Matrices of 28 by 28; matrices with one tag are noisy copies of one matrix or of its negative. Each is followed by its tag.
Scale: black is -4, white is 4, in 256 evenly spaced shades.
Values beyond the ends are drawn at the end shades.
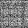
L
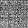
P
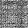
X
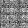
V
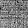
P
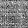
X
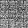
P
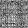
X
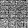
P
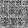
L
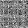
L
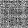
L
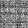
V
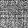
P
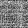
X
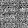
V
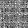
V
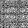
V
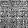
P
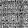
X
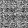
V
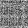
L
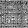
X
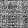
X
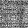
X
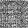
X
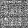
L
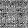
X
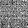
P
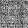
X
